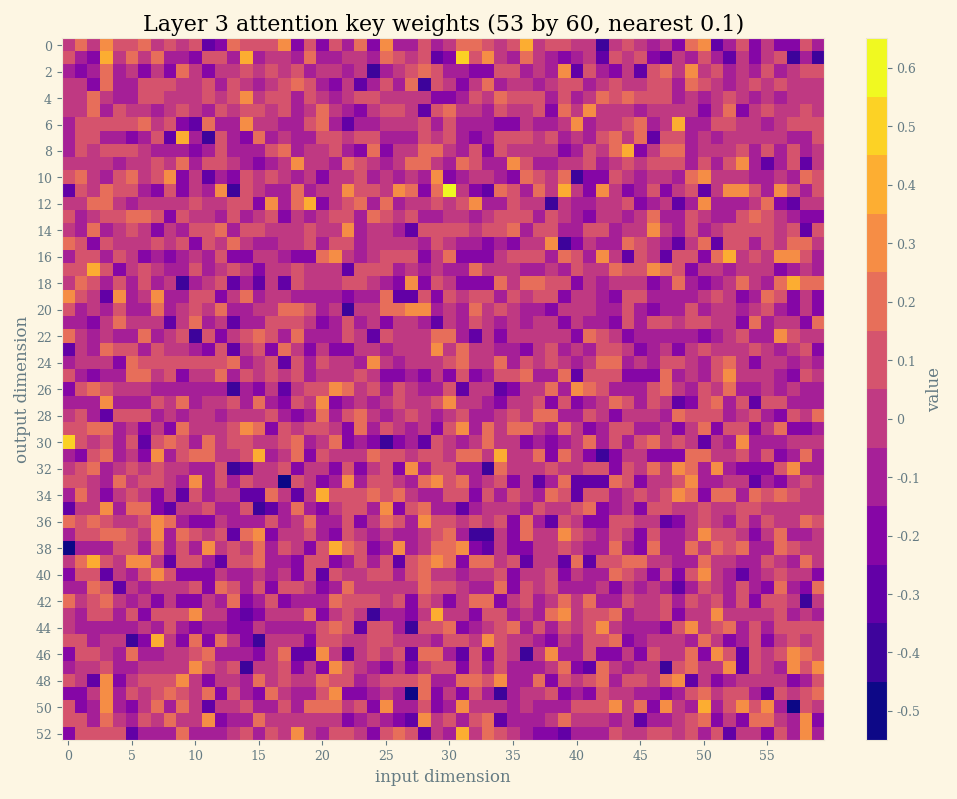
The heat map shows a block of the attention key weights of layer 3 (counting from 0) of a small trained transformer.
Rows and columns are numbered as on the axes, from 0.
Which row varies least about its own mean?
4
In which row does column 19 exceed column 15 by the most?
12
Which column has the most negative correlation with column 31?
57
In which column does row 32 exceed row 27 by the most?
48
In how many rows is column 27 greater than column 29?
21
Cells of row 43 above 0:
20
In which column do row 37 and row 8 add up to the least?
33
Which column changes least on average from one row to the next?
1
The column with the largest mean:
3
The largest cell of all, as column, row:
30, 11
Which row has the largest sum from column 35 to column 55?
50
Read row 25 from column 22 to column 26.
0 0.1 0 -0.2 -0.2
